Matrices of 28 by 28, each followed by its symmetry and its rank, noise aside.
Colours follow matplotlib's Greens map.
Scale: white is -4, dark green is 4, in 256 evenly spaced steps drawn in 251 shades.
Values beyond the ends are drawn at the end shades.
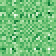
symmetric, rank three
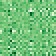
antisymmetric, rank four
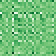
no symmetry, rank two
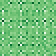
antisymmetric, rank two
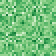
symmetric, rank four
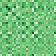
symmetric, rank three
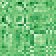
symmetric, rank four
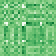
symmetric, rank two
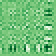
symmetric, rank two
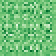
no symmetry, rank four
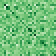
symmetric, rank four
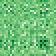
symmetric, rank four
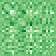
symmetric, rank three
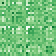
symmetric, rank three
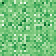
symmetric, rank four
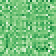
no symmetry, rank four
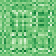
antisymmetric, rank two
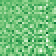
no symmetry, rank three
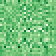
no symmetry, rank four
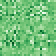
antisymmetric, rank four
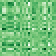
antisymmetric, rank two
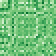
symmetric, rank three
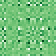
antisymmetric, rank two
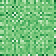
symmetric, rank four
